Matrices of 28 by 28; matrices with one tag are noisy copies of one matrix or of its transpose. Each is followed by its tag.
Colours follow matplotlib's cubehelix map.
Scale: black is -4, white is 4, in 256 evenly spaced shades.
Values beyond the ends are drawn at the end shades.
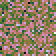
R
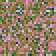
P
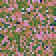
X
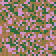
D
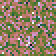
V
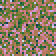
P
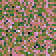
D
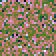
D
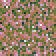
V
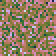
P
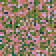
X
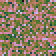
X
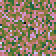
V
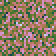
R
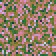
D
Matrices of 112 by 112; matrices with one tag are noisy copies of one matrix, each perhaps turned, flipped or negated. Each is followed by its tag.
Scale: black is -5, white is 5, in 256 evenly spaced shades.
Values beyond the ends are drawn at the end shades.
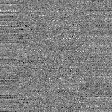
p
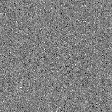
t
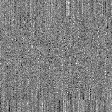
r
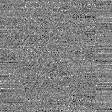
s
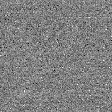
t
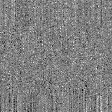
p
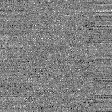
p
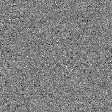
t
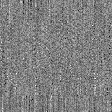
s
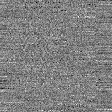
s
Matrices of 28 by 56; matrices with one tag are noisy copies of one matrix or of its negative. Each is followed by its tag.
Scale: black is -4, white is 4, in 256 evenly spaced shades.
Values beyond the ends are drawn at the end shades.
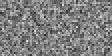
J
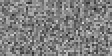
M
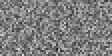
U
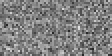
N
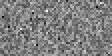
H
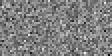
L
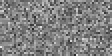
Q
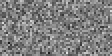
J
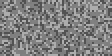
M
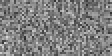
M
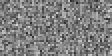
M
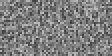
M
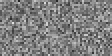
J
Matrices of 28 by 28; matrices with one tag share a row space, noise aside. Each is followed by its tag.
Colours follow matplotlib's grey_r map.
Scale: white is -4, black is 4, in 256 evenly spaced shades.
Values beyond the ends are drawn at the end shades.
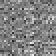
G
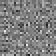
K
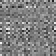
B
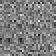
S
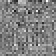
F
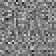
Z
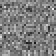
B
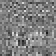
F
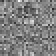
G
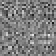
Z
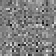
F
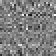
S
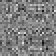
F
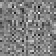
S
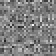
G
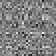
F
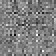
F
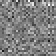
Z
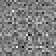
F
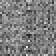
B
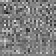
K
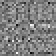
Z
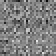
K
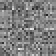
G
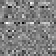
Z
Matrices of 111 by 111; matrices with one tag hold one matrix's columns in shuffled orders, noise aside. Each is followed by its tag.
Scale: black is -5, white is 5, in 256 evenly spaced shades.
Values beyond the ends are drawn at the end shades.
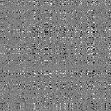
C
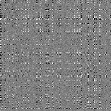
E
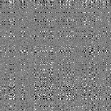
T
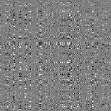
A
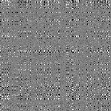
T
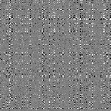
E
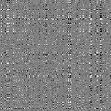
E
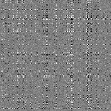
E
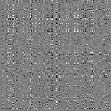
E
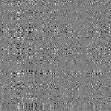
C
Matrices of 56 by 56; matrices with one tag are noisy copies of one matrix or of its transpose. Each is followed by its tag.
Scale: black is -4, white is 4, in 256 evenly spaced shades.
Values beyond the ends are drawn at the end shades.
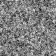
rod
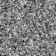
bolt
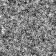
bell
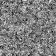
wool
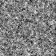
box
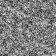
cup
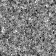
bell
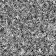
box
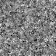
wool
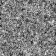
box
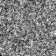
bolt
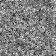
rod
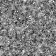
wool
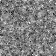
wool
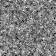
wool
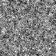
bell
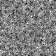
wool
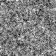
rod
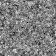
bell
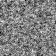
bolt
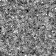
bell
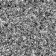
bolt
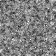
wool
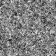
rod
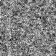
rod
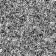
wool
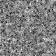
wool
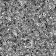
bolt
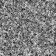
box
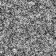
bell
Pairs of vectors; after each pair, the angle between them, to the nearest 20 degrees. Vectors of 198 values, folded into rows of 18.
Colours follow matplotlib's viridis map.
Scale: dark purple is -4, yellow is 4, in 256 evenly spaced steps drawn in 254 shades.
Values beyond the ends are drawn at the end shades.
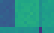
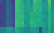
20 degrees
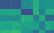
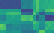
40 degrees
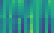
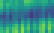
120 degrees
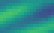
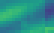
20 degrees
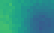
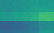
120 degrees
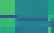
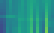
120 degrees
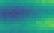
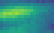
160 degrees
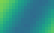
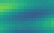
40 degrees
